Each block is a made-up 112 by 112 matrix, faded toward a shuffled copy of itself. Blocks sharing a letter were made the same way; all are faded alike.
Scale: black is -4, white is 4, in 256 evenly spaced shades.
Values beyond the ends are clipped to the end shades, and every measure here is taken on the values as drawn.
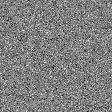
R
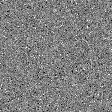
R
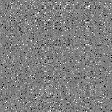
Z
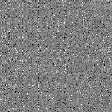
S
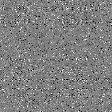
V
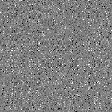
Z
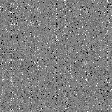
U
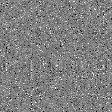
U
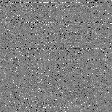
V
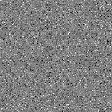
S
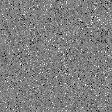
U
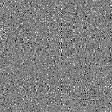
S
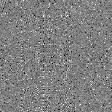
U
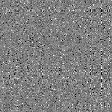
S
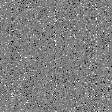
U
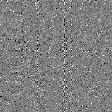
S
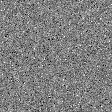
R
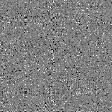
U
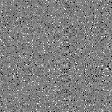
Z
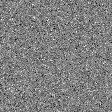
R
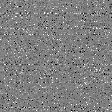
V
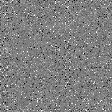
U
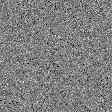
R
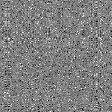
S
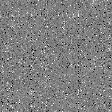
U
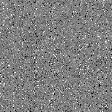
U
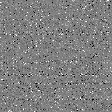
V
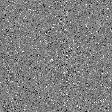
U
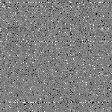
V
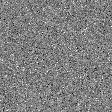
R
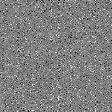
U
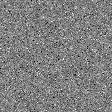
R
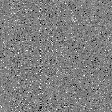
U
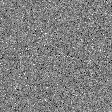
R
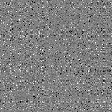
Z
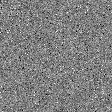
R
